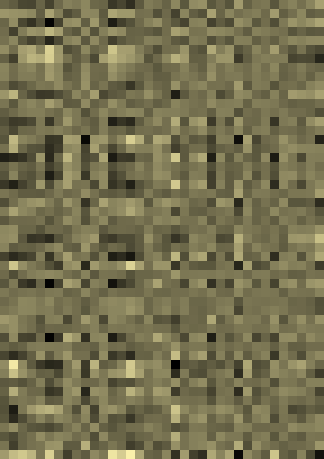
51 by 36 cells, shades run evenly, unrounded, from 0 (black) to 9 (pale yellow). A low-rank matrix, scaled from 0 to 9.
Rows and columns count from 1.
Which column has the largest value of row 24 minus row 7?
2
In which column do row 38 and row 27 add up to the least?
6
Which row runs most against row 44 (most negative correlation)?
50
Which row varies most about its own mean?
51
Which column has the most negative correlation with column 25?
17
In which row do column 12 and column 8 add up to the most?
18
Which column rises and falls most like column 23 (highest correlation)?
22
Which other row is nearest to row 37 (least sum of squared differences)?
26
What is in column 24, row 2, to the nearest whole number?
6
